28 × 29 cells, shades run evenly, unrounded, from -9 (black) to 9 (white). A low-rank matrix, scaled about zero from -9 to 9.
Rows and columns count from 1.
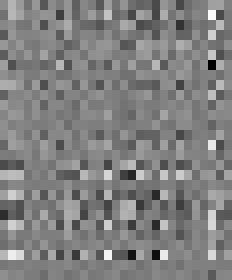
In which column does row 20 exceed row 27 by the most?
2
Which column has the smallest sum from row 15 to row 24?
20
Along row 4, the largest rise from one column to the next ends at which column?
27
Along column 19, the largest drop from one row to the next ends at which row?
3
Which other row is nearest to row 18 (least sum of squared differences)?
5
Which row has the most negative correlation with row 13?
4
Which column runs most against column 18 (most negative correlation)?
16
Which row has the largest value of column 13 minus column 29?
22
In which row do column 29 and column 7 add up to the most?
26
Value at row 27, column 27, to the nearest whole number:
0
